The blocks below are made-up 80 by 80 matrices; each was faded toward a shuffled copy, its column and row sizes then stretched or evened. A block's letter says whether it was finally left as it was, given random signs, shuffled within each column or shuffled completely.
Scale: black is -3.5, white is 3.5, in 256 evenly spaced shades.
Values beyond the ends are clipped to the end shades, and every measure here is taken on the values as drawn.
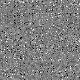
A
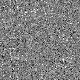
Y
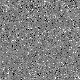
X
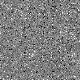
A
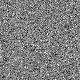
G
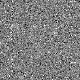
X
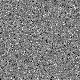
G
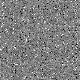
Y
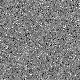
G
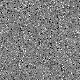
Y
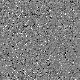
X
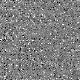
A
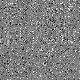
A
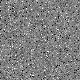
Y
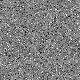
G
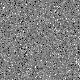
Y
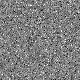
G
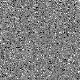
A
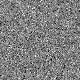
G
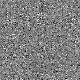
A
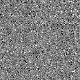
A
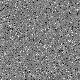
G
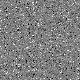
Y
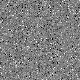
Y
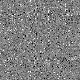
A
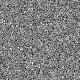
Y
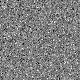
G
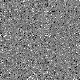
A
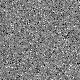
G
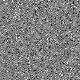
Y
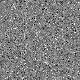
Y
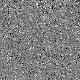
X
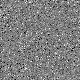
G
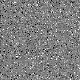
X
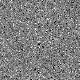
Y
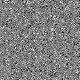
Y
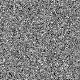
Y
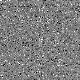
X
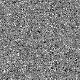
X
